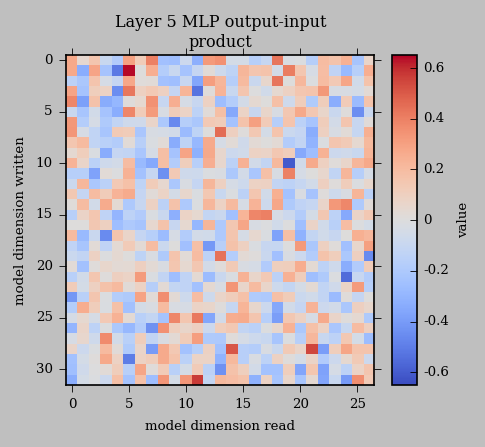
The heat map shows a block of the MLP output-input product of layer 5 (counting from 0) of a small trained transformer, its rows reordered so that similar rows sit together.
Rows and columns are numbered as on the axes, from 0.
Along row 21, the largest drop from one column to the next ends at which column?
24
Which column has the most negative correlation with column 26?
3
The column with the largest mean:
15
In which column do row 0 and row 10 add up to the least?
19
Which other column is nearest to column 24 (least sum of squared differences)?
12
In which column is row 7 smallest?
21
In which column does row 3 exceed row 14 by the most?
5
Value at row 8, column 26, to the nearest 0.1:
0.2
